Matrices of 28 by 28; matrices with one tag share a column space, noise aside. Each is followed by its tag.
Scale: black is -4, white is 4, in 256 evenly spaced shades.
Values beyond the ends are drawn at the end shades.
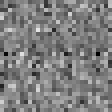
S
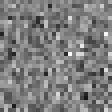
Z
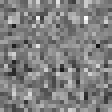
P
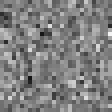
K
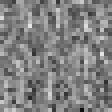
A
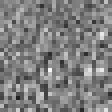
Z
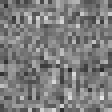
P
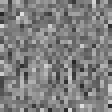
P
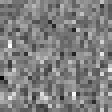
Z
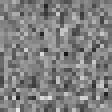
K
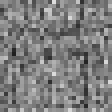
A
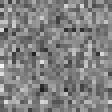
S
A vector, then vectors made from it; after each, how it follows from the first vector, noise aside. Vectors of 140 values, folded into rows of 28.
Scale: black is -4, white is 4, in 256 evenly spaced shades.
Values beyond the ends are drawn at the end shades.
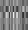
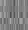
reversed, negated, shrunk.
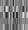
negated.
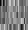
wrapped around, negated.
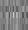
shrunk.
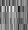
wrapped around.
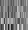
wrapped around, negated.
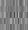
reversed, negated, shrunk.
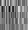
wrapped around, negated.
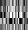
reversed, scaled up.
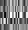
reversed, scaled up.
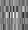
copied.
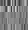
wrapped around, partly zeroed.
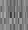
reversed, negated, shrunk.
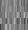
wrapped around, negated, shrunk.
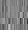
wrapped around, negated, shrunk.
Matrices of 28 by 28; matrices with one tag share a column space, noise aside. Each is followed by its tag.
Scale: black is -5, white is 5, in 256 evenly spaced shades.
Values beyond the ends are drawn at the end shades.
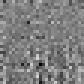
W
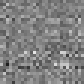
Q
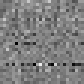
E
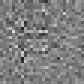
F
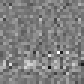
Q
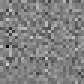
F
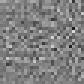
F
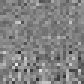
W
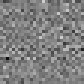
F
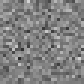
F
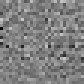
F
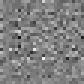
F
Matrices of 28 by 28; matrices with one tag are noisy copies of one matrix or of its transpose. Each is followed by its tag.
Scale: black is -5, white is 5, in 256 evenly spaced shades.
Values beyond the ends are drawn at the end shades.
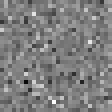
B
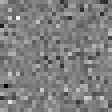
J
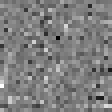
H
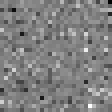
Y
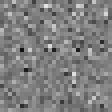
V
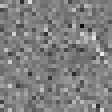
B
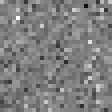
J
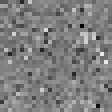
B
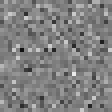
V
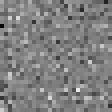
J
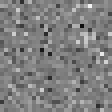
B
